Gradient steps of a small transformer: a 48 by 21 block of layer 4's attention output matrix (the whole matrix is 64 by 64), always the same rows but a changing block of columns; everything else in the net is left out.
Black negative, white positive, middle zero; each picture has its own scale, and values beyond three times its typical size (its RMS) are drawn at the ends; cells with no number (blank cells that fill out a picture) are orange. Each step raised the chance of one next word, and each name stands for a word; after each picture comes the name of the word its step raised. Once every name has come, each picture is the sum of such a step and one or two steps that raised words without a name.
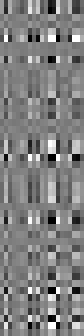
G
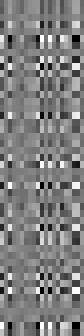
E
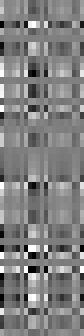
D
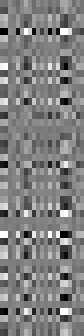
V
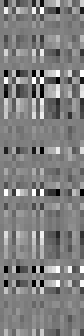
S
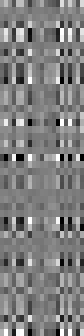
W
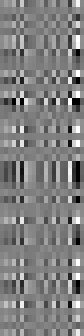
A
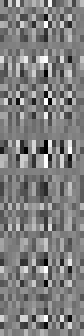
G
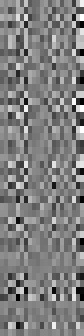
E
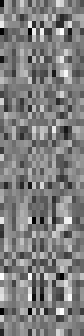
D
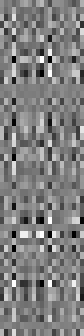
V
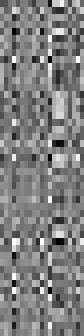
G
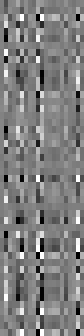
D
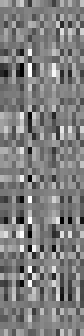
D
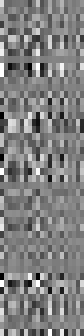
A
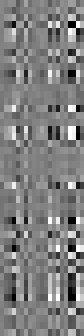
D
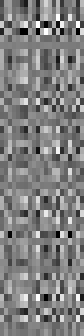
V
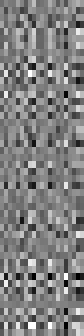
E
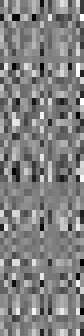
A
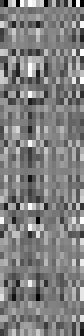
W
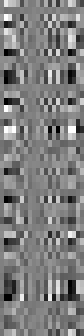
A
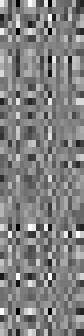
V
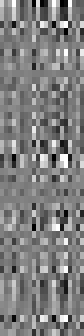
W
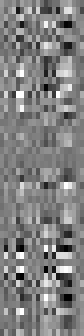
D
